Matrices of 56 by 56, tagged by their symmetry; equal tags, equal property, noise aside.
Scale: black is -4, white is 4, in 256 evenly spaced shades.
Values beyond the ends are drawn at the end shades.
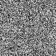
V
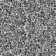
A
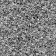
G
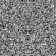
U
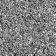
V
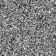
V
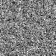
V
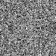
A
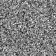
V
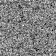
G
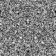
U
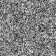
A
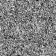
G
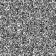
A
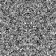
U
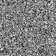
V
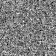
V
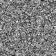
G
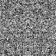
U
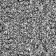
A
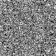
A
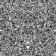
U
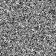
G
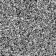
V
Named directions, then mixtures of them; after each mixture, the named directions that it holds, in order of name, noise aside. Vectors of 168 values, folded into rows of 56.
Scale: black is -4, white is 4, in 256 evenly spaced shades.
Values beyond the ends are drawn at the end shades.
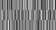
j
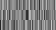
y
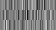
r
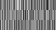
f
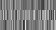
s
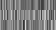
s.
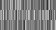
f, s.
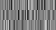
j, r.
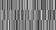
j.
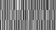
f.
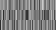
s, y.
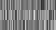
j, s.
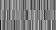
f, y.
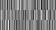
f, j.
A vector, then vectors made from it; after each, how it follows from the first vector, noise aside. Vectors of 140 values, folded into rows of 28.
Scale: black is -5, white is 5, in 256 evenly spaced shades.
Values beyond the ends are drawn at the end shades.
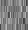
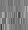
reversed, partly zeroed.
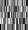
scaled up.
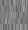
wrapped around, negated, shrunk.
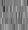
reversed, partly zeroed.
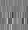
wrapped around, partly zeroed.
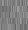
wrapped around, negated, shrunk.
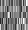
negated, scaled up.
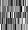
negated, scaled up.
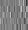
partly zeroed.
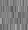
wrapped around, negated, shrunk.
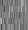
reversed, partly zeroed.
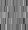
partly zeroed.
